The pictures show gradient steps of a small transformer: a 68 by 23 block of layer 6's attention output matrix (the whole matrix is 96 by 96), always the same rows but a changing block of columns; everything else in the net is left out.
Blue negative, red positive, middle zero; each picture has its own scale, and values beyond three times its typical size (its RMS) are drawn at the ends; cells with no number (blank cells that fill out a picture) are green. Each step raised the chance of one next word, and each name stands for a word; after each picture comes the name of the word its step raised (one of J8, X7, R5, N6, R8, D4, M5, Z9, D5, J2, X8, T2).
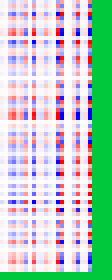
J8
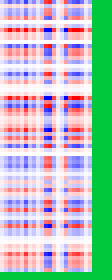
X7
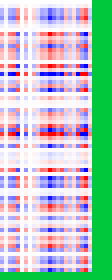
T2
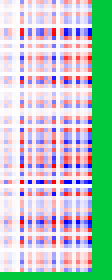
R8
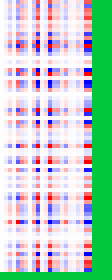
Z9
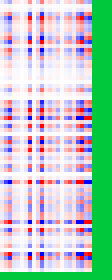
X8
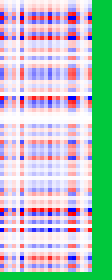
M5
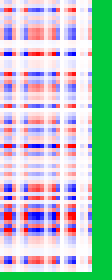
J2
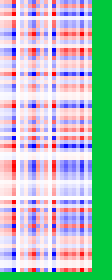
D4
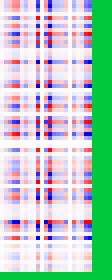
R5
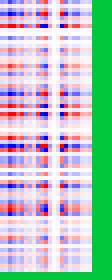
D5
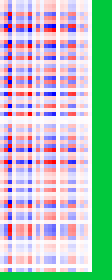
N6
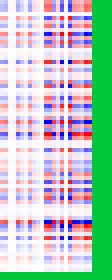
R5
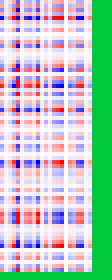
Z9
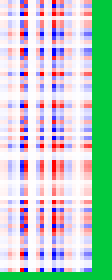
D4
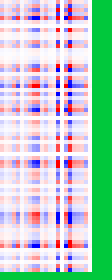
Z9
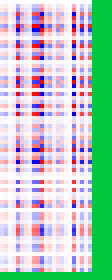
N6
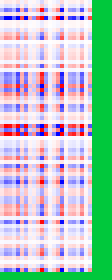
T2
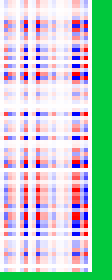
N6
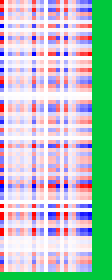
J2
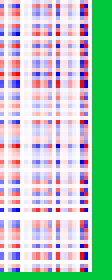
Z9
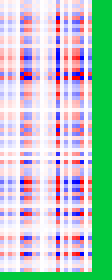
R8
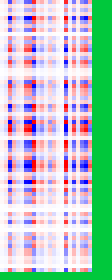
D4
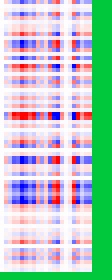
J8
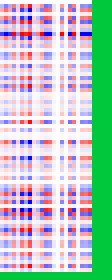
M5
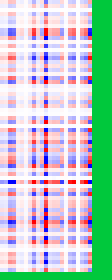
R8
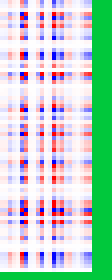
R8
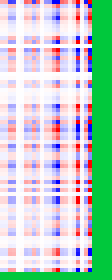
D4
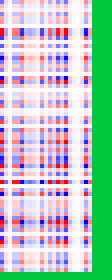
R8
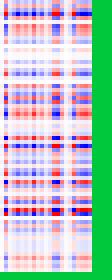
D5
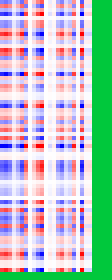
D4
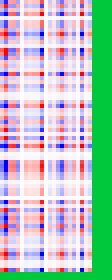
D4
